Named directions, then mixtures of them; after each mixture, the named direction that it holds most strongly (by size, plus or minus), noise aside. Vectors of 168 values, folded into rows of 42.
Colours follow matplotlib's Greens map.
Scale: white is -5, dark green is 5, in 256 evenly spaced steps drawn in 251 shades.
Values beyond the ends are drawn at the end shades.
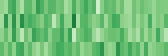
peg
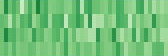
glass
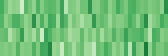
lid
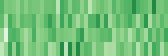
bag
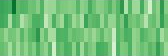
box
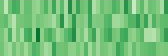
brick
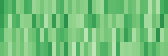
box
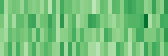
bag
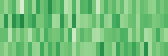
peg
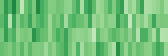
glass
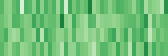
lid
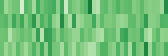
lid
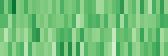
box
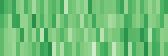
lid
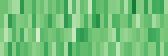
brick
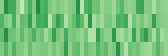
glass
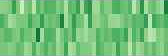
brick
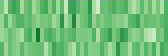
brick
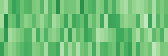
bag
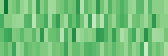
glass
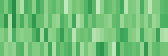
peg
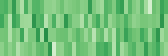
box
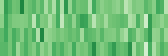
lid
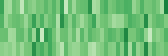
lid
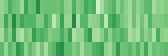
peg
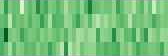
glass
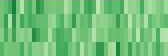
peg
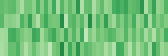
bag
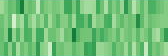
lid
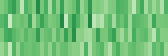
glass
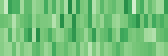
brick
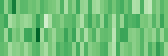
box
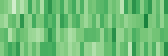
box
